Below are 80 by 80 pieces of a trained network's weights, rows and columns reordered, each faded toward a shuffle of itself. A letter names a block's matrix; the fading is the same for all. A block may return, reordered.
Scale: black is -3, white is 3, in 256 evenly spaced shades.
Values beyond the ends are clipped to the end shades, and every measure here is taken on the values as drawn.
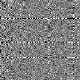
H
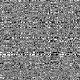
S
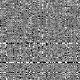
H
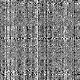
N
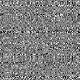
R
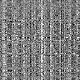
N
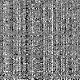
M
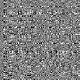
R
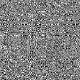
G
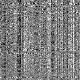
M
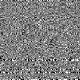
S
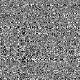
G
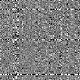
H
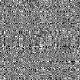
R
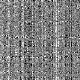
M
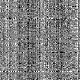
M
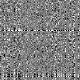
H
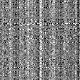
N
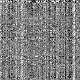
M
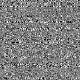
G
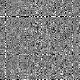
H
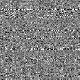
G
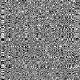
R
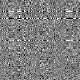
H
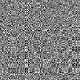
R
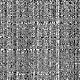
M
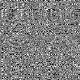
G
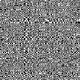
R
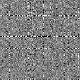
H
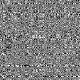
S
